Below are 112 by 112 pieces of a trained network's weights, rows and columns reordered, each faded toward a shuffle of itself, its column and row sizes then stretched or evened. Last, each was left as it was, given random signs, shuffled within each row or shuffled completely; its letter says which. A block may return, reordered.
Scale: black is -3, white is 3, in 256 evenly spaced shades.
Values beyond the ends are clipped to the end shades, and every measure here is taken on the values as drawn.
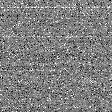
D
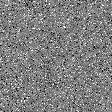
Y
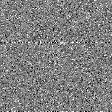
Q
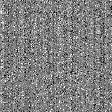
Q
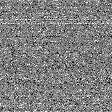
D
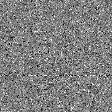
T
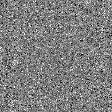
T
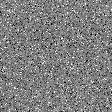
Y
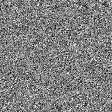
D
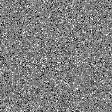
T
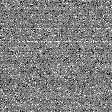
D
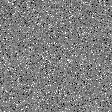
Y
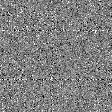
T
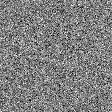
Y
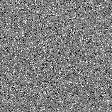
Y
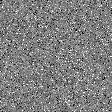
Y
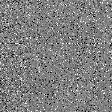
T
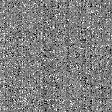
Q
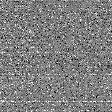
Q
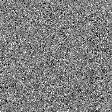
T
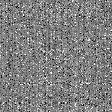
Q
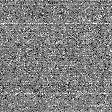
D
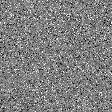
D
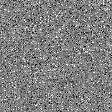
T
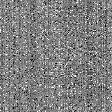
Q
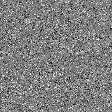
D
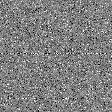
D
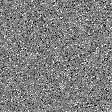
Y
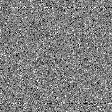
T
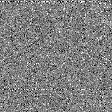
Q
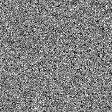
T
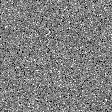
Y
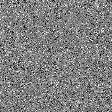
T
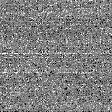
Q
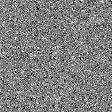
T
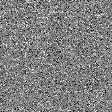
T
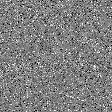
D
